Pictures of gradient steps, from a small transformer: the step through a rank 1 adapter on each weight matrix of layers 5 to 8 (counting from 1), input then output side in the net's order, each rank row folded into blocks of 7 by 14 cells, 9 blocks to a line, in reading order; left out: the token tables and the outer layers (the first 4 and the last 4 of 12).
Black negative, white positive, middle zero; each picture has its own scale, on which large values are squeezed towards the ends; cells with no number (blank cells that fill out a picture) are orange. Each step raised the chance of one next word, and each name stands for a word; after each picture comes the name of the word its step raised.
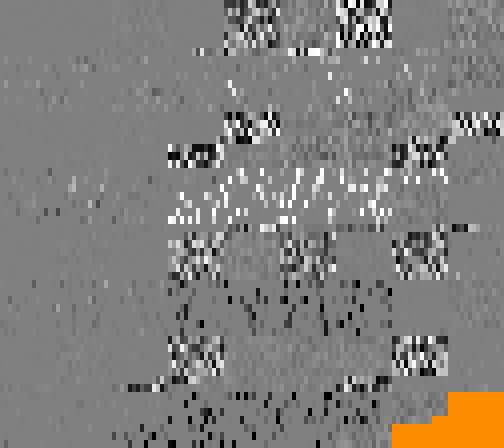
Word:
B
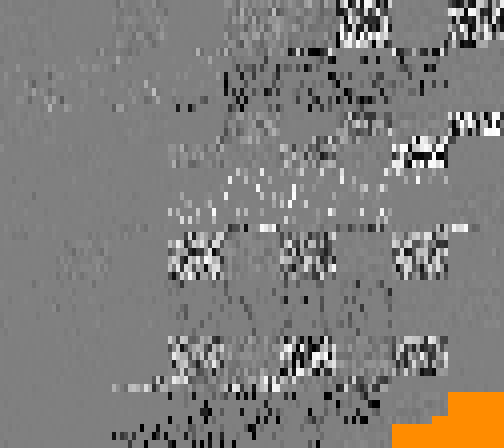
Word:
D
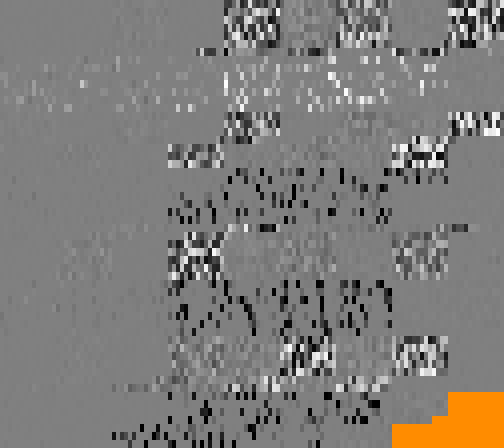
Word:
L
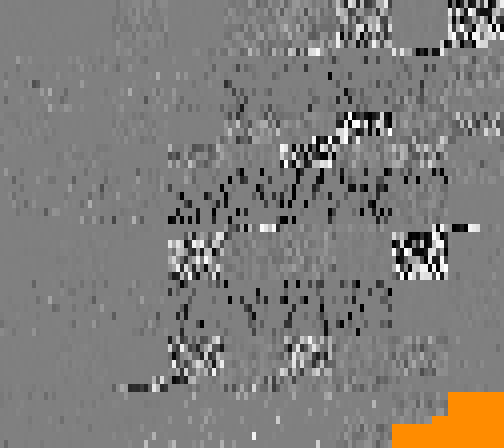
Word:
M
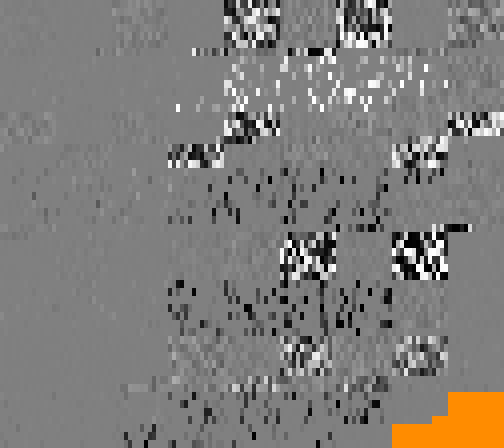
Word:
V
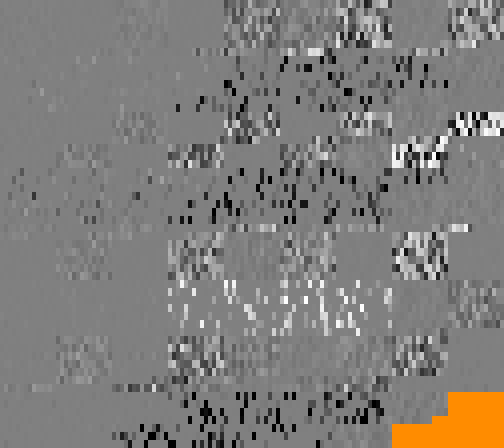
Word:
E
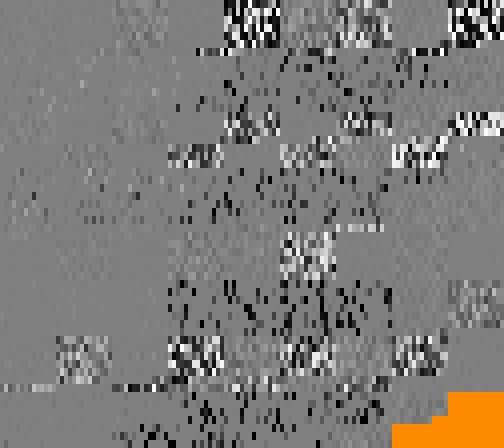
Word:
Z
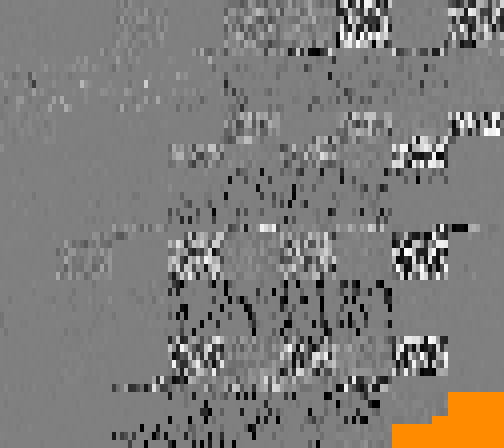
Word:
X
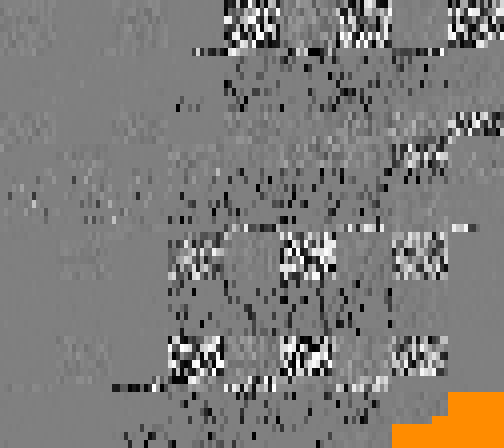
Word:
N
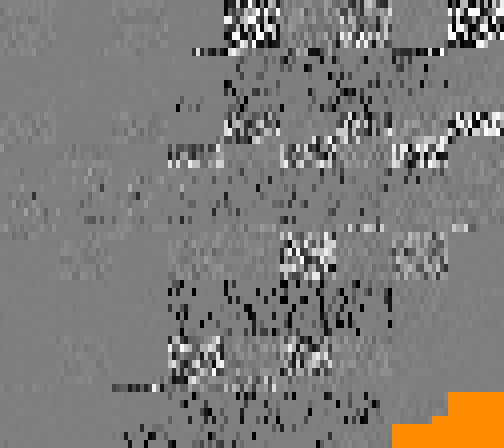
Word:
Z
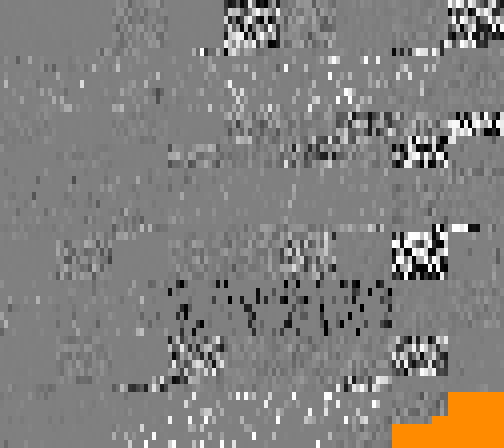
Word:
N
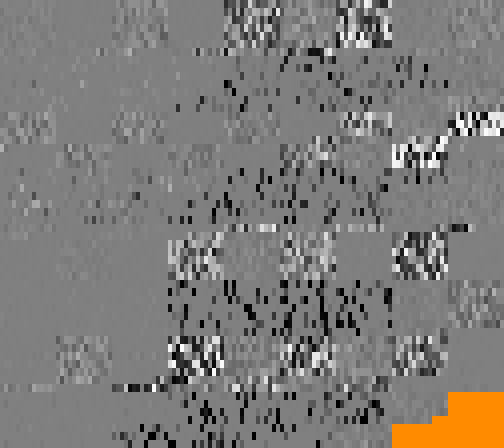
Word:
X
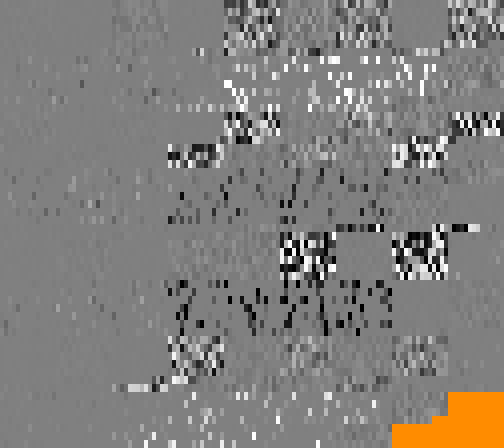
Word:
V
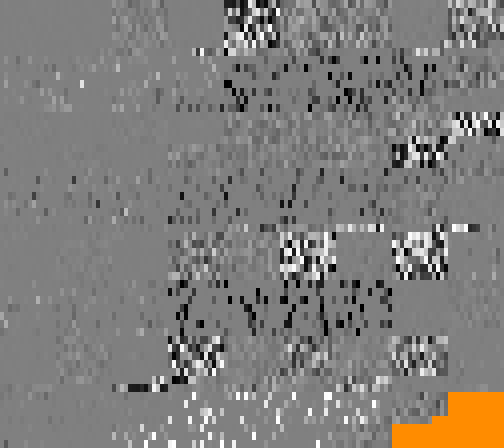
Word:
N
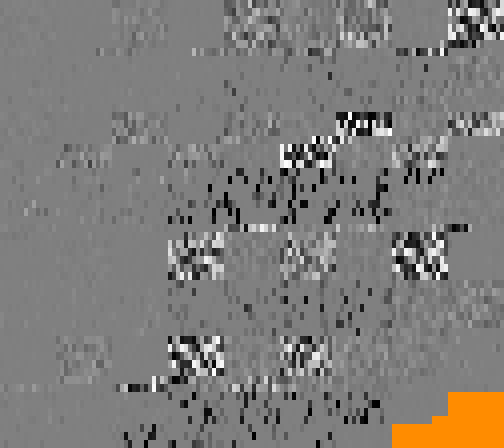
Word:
M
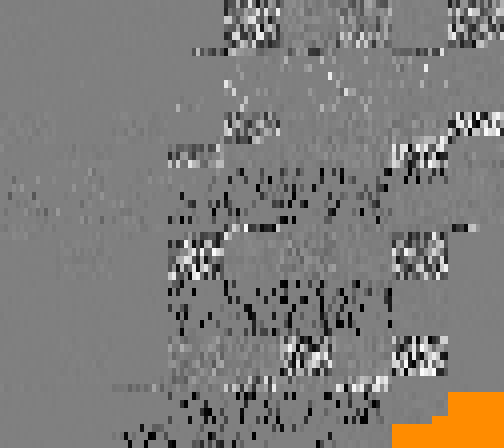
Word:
L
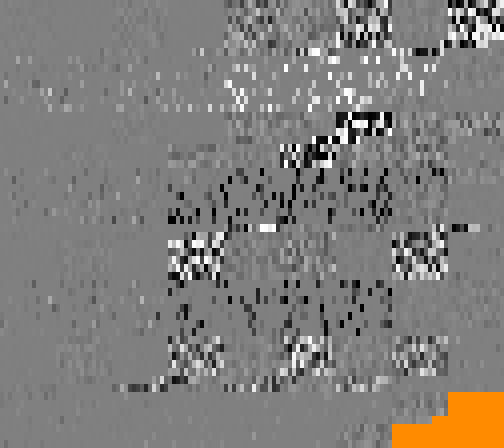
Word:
M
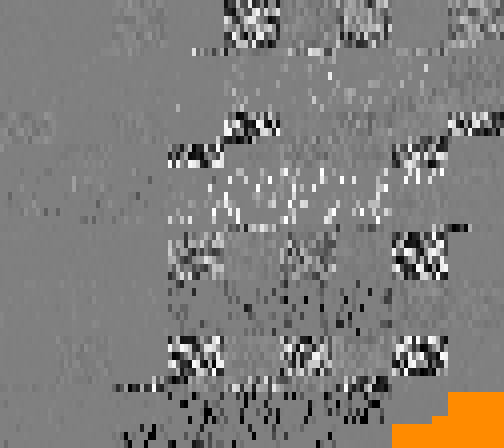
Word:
B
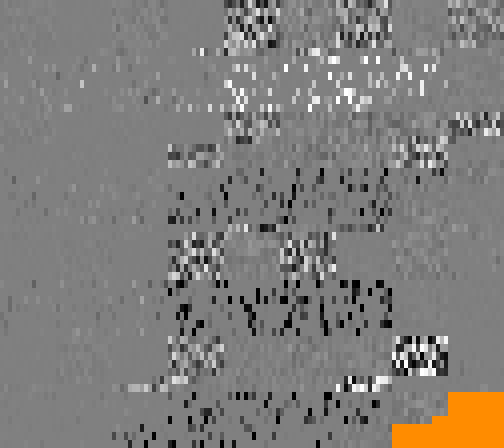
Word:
L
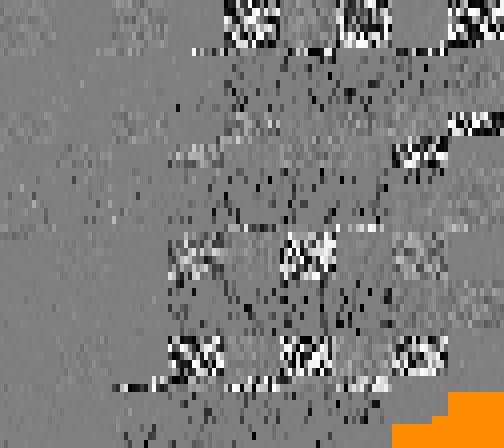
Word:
N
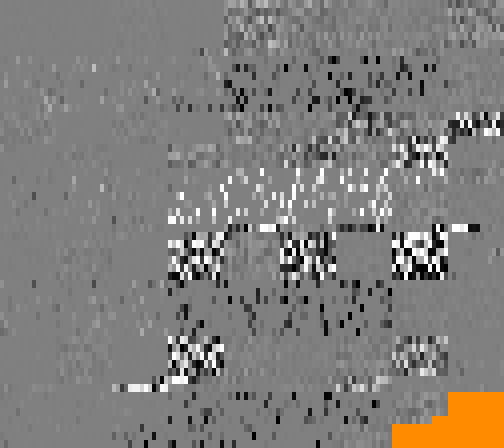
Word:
D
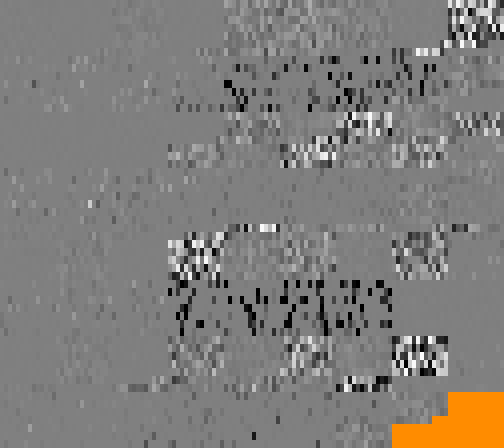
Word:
X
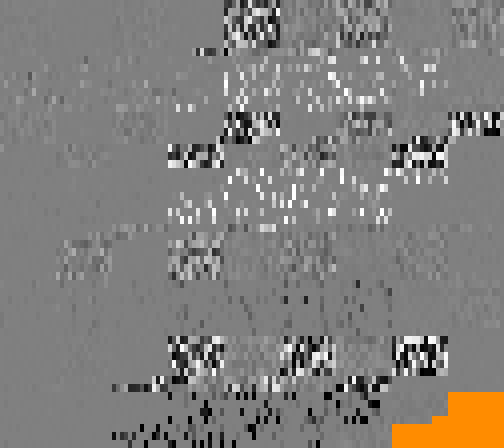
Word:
B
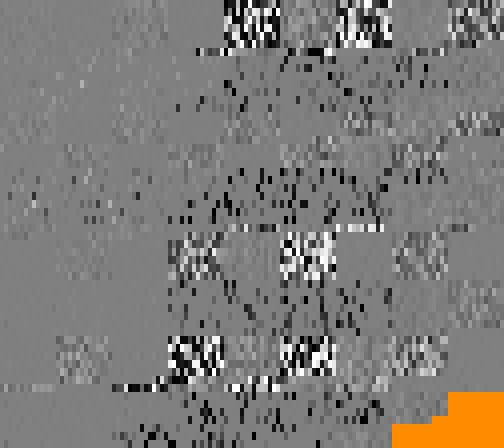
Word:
N
